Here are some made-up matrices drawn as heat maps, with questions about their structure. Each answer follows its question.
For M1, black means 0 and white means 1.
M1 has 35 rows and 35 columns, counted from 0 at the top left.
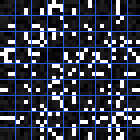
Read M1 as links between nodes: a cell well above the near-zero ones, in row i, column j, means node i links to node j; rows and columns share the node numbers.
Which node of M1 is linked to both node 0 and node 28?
node 29
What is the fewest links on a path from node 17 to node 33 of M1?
2
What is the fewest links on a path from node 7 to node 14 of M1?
3
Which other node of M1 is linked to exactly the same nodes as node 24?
node 20
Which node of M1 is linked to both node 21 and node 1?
node 12
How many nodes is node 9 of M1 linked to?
5
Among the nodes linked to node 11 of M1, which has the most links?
node 10
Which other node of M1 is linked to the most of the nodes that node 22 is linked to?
node 13
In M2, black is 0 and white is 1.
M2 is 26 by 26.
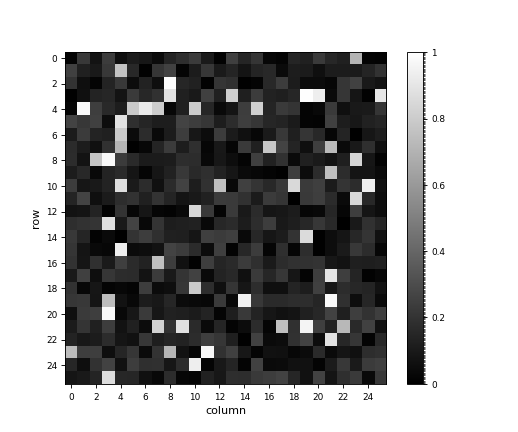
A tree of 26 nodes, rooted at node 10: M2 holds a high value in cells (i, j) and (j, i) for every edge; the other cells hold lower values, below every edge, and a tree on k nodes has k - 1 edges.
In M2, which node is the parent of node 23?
8
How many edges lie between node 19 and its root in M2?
4
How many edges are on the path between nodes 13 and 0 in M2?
4
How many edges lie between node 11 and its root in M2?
8
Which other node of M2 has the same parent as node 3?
14
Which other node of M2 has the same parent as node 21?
16
